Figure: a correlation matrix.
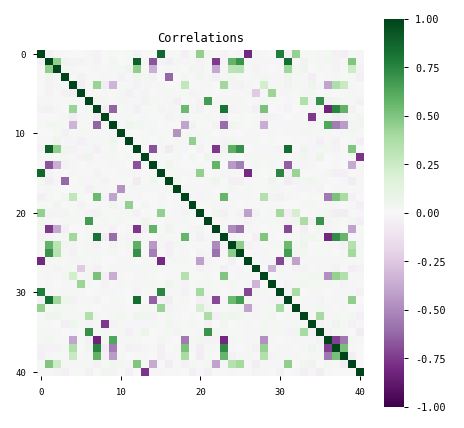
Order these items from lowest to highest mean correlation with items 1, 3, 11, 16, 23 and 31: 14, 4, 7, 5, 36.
14, 36, 5, 4, 7
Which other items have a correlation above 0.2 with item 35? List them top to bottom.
6, 21, 33
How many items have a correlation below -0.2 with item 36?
7
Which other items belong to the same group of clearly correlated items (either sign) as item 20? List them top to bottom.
0, 15, 26, 30, 32
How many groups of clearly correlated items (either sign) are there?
10
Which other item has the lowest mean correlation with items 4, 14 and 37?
36
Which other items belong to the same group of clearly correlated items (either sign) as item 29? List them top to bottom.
5, 27
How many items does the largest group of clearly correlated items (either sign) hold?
9
